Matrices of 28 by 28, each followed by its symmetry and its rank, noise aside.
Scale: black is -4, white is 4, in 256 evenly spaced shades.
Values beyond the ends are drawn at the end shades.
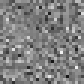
antisymmetric, rank eight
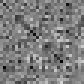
symmetric, rank eight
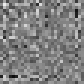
symmetric, rank four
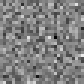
no symmetry, rank eight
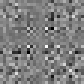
symmetric, rank four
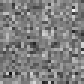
antisymmetric, rank eight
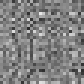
no symmetry, rank four
